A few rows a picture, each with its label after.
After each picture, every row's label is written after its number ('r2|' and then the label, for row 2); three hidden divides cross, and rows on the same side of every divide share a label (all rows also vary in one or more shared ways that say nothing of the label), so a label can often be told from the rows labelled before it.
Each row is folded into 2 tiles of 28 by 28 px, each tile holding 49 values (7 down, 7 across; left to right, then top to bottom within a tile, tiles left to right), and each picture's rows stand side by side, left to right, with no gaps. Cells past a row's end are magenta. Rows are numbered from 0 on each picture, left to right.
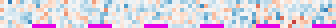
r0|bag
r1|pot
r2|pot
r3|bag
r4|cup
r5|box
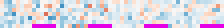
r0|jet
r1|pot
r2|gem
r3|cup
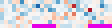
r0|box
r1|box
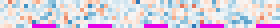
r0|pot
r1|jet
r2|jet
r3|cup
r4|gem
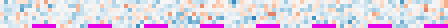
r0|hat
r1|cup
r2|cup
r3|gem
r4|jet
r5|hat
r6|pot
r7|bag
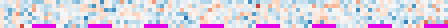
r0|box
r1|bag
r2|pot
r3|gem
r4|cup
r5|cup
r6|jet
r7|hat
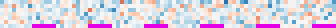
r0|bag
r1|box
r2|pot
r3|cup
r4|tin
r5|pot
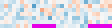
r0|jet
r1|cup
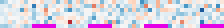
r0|jet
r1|bag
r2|pot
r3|jet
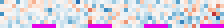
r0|cup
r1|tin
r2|bag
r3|jet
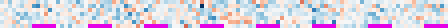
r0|bag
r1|box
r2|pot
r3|hat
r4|bag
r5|jet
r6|cup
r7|pot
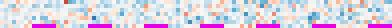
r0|hat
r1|tin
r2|box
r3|jet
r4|box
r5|bag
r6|pot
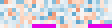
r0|tin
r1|pot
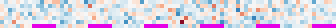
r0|box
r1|pot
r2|gem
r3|bag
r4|bag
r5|hat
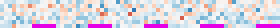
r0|gem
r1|bag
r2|hat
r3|jet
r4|gem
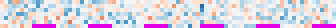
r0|box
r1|bag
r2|gem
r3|jet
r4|cup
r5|hat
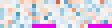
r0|gem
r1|hat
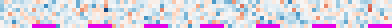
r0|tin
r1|bag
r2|hat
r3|cup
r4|box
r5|gem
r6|tin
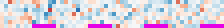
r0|pot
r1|hat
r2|cup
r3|tin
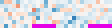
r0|tin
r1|gem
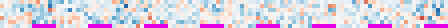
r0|hat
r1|box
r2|pot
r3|tin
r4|cup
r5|cup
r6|jet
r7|tin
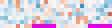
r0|hat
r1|tin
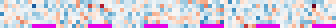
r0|bag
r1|gem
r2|cup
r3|jet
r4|hat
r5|tin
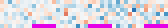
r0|jet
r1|pot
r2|hat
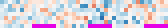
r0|jet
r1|pot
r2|pot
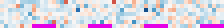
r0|box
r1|hat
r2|pot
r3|bag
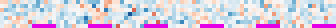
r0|box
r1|bag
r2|cup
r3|pot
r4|hat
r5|box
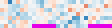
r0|bag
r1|gem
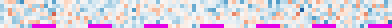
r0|tin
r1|tin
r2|jet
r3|tin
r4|tin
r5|hat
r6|gem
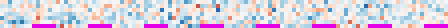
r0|gem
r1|gem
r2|bag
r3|cup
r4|bag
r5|bag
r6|box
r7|tin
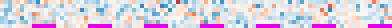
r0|hat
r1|tin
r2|hat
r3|pot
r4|gem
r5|cup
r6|hat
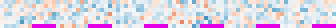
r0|jet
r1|tin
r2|pot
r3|cup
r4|box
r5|hat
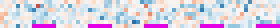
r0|gem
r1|pot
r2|pot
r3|hat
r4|jet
